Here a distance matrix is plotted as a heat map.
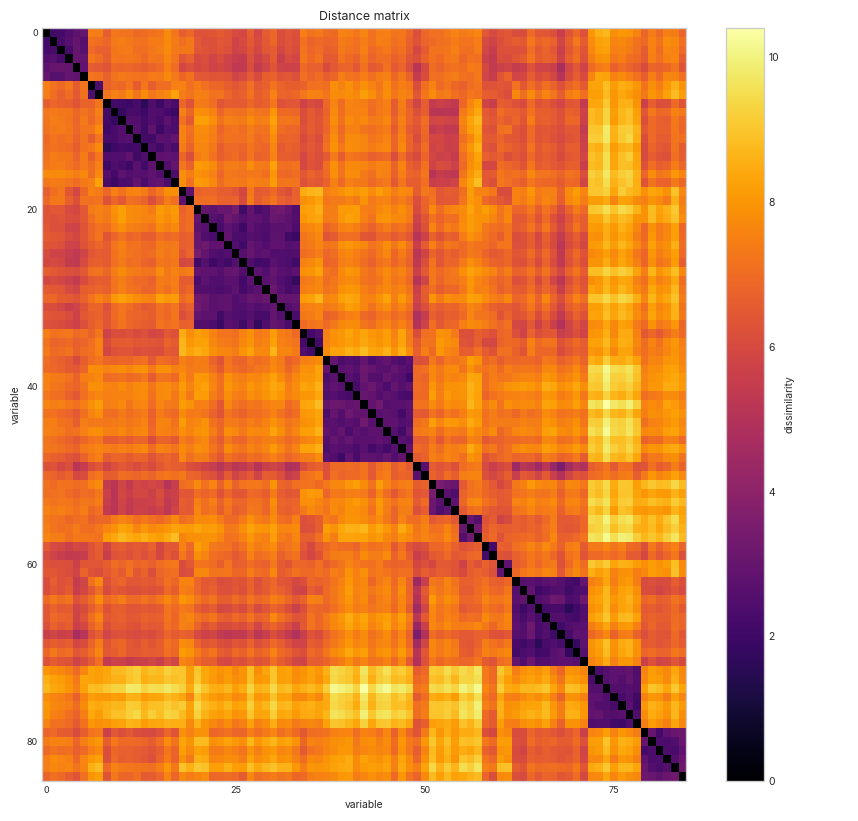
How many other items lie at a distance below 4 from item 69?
9
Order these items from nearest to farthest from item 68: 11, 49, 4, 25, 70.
70, 49, 4, 25, 11
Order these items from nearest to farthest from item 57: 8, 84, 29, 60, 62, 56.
56, 60, 62, 29, 8, 84
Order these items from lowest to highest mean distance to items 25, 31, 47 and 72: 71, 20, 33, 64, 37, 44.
33, 20, 37, 44, 71, 64
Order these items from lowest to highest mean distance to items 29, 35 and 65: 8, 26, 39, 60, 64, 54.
26, 64, 8, 60, 54, 39
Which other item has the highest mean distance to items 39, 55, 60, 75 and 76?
83
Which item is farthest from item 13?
74
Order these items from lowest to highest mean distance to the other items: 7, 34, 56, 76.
34, 7, 56, 76
